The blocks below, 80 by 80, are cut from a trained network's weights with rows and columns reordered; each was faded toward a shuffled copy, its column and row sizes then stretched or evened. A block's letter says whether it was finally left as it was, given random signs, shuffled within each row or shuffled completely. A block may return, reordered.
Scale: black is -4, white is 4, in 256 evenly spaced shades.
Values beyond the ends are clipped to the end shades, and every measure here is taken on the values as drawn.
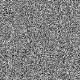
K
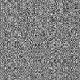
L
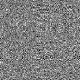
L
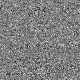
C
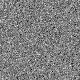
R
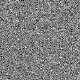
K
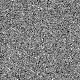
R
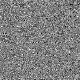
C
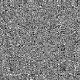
L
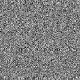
L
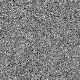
C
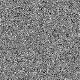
C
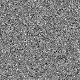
C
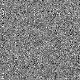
K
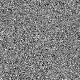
C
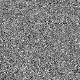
C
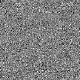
L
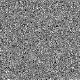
K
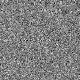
C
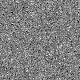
R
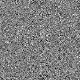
K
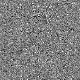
K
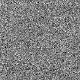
K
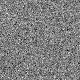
R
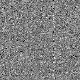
K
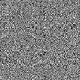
L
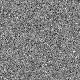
R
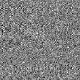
L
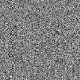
L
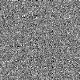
K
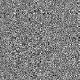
L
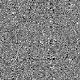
L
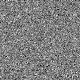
C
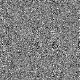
K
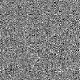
L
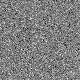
R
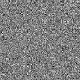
L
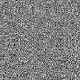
L
